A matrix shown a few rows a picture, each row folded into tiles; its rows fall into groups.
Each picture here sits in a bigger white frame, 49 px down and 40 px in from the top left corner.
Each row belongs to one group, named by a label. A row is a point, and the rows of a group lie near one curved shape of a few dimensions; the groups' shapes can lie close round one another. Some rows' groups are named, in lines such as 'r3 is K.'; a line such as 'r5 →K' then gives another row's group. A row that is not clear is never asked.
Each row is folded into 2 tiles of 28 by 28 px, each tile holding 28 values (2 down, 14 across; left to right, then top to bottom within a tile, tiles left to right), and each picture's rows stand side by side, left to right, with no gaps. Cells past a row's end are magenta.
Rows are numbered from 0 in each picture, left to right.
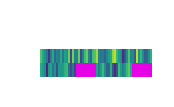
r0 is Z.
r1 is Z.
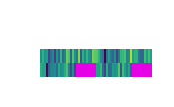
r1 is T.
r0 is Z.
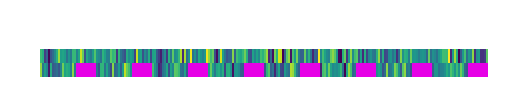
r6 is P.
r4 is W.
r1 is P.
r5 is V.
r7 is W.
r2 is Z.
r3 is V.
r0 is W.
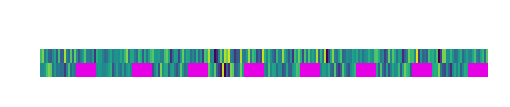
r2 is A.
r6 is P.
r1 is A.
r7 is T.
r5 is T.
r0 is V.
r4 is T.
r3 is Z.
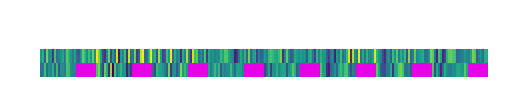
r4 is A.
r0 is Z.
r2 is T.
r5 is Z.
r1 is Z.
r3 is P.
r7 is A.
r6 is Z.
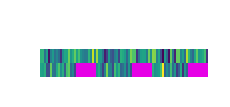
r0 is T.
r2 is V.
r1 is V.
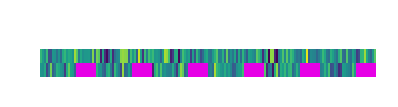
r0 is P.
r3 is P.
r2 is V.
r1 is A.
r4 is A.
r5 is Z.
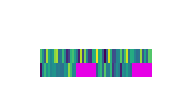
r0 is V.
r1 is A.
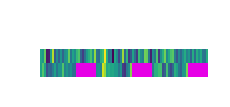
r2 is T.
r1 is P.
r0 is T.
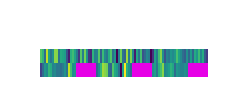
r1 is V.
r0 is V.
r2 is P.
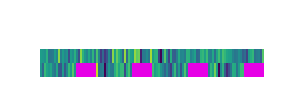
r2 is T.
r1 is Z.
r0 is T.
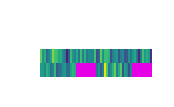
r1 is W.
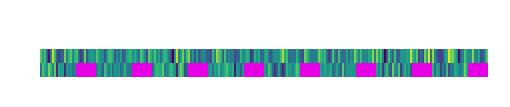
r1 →V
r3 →W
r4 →Z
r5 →T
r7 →Z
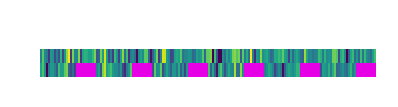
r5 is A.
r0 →Z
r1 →P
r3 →A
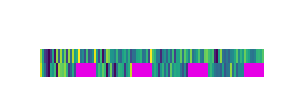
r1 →T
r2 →Z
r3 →T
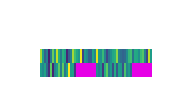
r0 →P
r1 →V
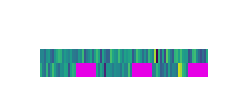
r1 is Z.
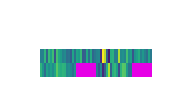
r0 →W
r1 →A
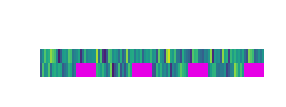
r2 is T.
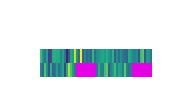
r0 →P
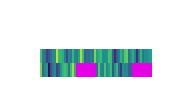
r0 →Z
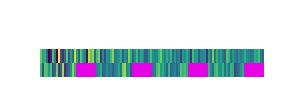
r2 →P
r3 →P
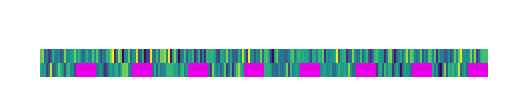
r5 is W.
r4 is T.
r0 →P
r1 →W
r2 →W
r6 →A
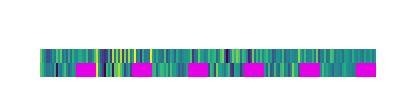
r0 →Z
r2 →P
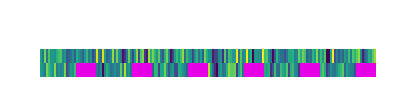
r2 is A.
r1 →V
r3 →Z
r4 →T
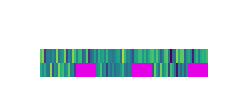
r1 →Z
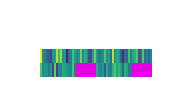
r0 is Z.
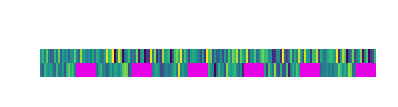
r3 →Z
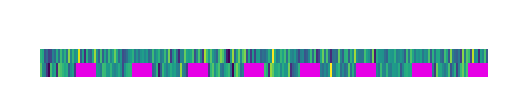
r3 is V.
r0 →Z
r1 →P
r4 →P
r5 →V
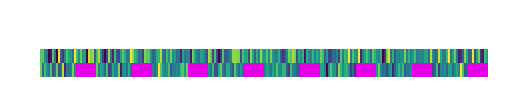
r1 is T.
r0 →T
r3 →A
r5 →Z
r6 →T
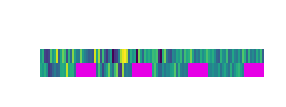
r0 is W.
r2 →T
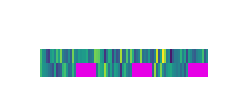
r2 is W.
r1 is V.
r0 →Z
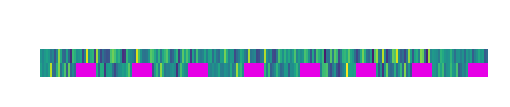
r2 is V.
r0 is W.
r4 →A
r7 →P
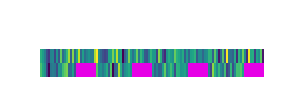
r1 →Z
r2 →A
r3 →T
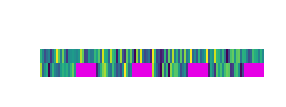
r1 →V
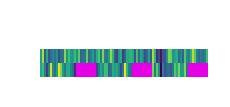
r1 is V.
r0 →P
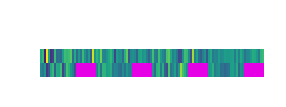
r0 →A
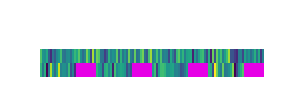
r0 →V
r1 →Z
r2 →P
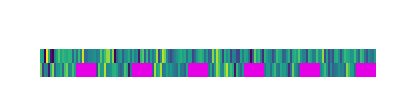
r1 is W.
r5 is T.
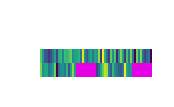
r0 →A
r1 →V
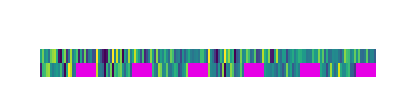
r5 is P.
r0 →V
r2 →P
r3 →Z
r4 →T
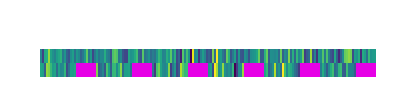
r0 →P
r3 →P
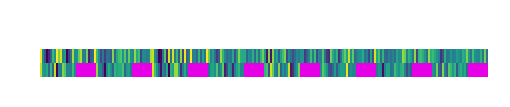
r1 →Z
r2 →Z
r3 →A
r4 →P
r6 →Z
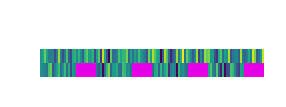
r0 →W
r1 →A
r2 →A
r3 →Z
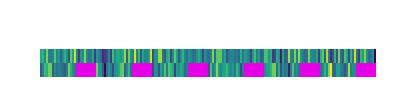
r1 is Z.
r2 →A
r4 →V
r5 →V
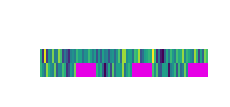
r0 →P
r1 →Z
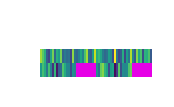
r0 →Z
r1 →T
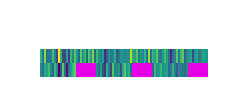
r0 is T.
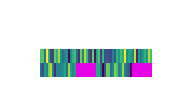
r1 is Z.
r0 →V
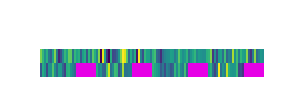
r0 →A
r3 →P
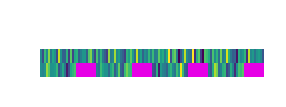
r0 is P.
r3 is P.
